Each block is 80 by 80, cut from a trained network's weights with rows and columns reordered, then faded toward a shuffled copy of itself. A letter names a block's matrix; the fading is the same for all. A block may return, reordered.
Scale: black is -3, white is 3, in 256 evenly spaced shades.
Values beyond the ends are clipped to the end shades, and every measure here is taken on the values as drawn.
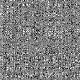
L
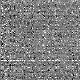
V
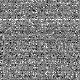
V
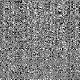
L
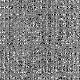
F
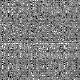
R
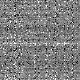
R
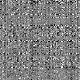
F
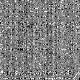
F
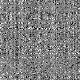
F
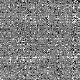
R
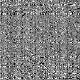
F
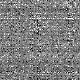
V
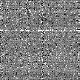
V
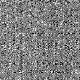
L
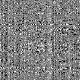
F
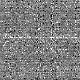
R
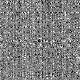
F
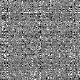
R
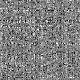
L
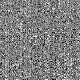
L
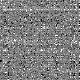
R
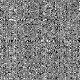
L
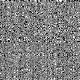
L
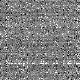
V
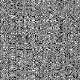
L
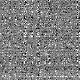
R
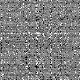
R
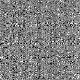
L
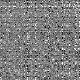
R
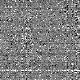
V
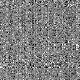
L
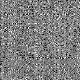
L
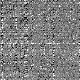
R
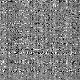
F
